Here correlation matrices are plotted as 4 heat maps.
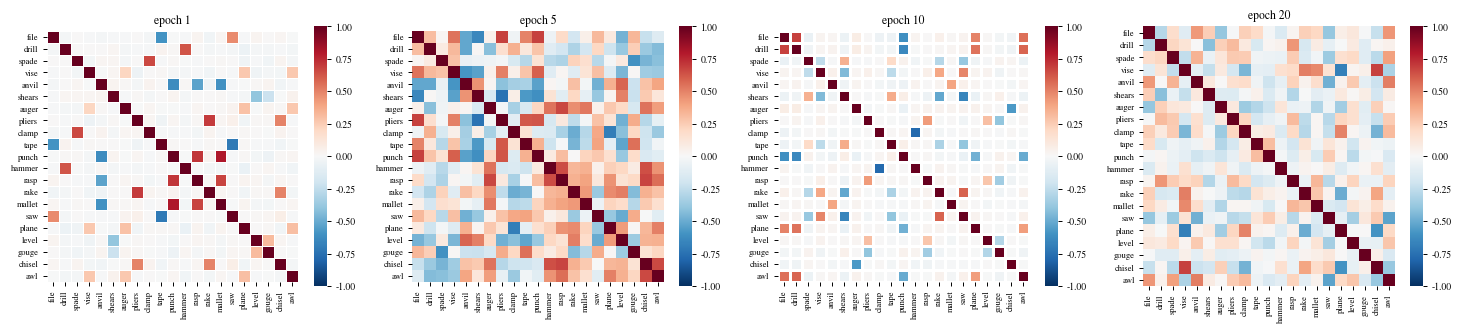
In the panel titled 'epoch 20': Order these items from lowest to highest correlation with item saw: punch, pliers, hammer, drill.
pliers, drill, hammer, punch
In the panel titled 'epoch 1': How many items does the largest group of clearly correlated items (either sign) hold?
4
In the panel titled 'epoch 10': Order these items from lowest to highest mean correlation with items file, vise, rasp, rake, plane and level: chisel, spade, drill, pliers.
spade, chisel, pliers, drill
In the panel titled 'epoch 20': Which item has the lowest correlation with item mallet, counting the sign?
auger
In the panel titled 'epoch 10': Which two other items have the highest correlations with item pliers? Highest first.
rasp, level
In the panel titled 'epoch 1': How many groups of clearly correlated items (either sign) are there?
7
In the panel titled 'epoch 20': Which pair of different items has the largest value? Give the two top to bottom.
vise, chisel
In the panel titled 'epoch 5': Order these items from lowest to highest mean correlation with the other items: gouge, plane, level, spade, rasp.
spade, level, gouge, plane, rasp
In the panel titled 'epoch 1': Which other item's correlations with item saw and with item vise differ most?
tape
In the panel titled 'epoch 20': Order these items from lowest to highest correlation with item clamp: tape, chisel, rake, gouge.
chisel, rake, gouge, tape
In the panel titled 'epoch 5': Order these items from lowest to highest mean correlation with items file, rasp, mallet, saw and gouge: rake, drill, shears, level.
shears, level, rake, drill
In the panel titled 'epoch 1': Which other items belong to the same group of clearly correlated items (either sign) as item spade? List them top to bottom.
clamp
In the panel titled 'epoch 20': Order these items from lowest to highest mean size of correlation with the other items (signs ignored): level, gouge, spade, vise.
gouge, level, spade, vise
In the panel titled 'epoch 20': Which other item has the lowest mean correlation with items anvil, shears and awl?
saw
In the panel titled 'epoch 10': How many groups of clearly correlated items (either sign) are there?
6
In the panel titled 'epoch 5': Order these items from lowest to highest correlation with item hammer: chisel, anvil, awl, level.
anvil, level, awl, chisel
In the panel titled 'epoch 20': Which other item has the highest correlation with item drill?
rasp
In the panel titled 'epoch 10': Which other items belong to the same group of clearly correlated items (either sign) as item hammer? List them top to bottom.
clamp
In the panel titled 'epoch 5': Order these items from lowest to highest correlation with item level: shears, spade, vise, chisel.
vise, spade, chisel, shears
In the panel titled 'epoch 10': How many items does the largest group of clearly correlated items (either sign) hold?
6
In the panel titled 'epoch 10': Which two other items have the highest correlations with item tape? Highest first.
shears, spade
